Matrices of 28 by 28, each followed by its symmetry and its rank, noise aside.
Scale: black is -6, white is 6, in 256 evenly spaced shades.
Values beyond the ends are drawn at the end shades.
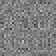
no symmetry, rank six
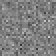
antisymmetric, rank eight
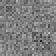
symmetric, rank six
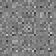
symmetric, rank four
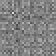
symmetric, rank four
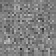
no symmetry, rank six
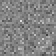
symmetric, rank eight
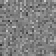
antisymmetric, rank eight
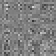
no symmetry, rank four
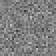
antisymmetric, rank eight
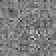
symmetric, rank six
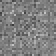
symmetric, rank six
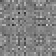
symmetric, rank four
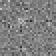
symmetric, rank eight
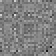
symmetric, rank four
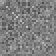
symmetric, rank eight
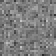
no symmetry, rank six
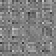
antisymmetric, rank four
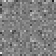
antisymmetric, rank six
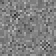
symmetric, rank eight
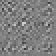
symmetric, rank four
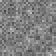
symmetric, rank eight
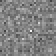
symmetric, rank six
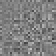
antisymmetric, rank four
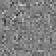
antisymmetric, rank eight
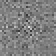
no symmetry, rank eight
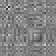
symmetric, rank four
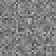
antisymmetric, rank six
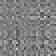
antisymmetric, rank four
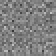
no symmetry, rank four
